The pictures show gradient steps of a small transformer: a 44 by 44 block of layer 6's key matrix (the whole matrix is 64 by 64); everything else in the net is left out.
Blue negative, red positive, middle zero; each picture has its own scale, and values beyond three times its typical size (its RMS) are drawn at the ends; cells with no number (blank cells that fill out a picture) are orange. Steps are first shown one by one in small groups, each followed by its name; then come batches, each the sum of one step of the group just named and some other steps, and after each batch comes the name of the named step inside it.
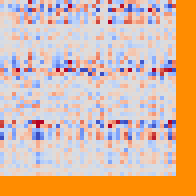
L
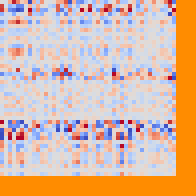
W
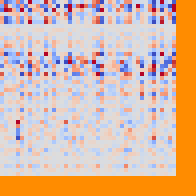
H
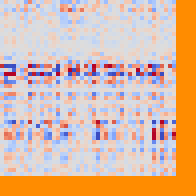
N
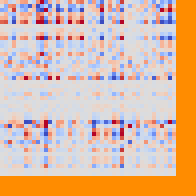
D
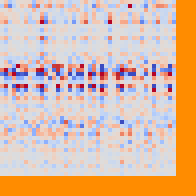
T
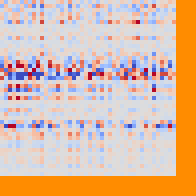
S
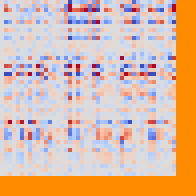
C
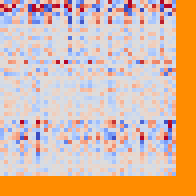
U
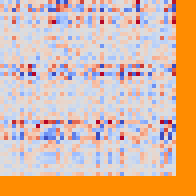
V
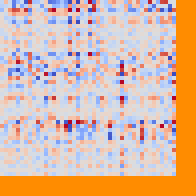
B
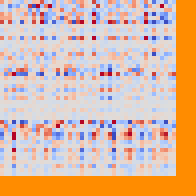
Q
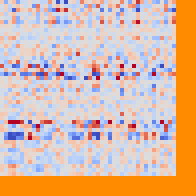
V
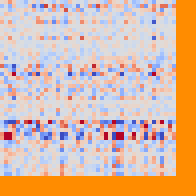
N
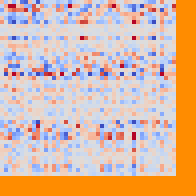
H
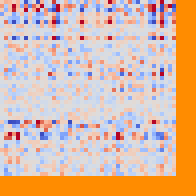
U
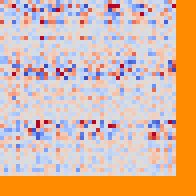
L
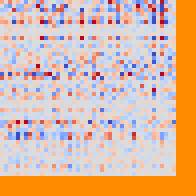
H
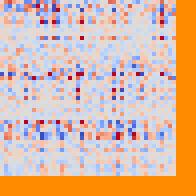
W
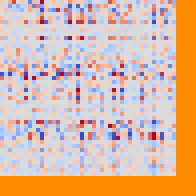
W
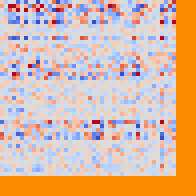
V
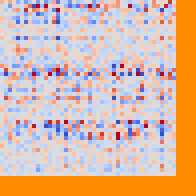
W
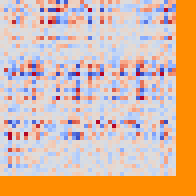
V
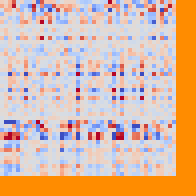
U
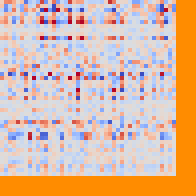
D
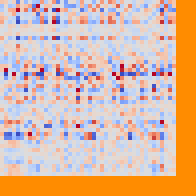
T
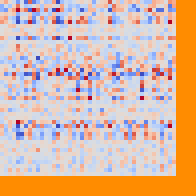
L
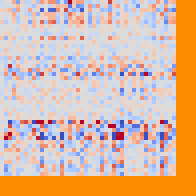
V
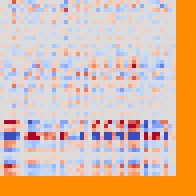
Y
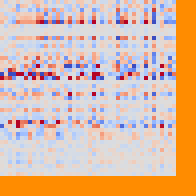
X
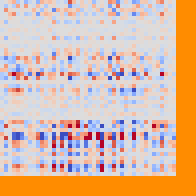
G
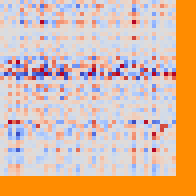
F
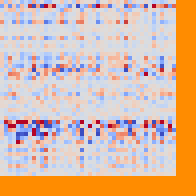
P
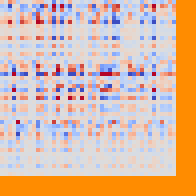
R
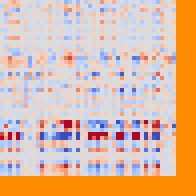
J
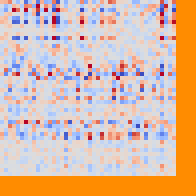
P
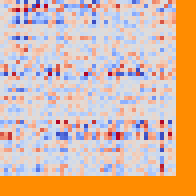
R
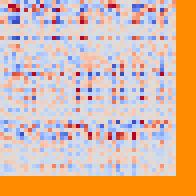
G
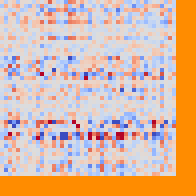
G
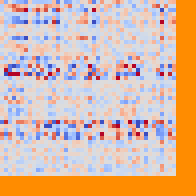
P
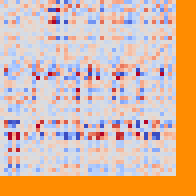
J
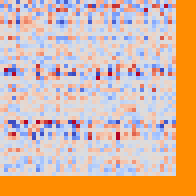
R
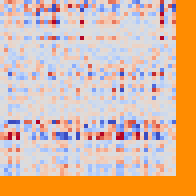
J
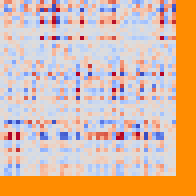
J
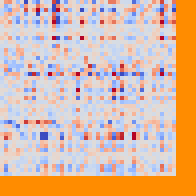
G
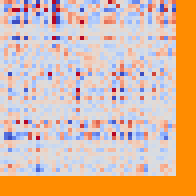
Y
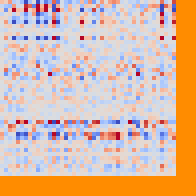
P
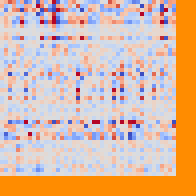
Y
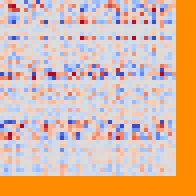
X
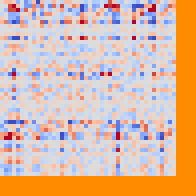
R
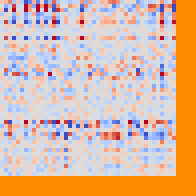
P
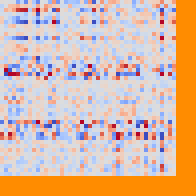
P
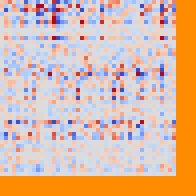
Y
